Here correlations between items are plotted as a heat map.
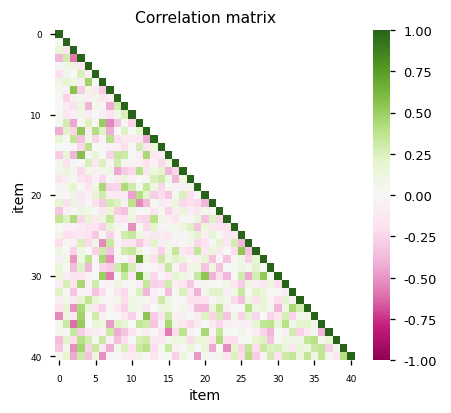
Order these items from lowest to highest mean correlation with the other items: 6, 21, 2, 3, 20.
2, 21, 20, 6, 3
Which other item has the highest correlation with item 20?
30
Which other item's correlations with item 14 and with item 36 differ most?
3
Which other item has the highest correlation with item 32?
34
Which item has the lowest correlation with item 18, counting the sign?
16
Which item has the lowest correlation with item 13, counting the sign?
12
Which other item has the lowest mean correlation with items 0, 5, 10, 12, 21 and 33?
24
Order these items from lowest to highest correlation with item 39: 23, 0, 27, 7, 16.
23, 7, 0, 27, 16
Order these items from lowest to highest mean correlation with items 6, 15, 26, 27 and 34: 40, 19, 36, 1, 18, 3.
18, 40, 19, 1, 36, 3
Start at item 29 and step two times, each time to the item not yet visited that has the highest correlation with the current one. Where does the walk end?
19
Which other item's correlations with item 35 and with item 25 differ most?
27
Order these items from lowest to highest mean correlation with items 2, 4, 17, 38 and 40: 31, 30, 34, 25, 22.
25, 30, 31, 34, 22
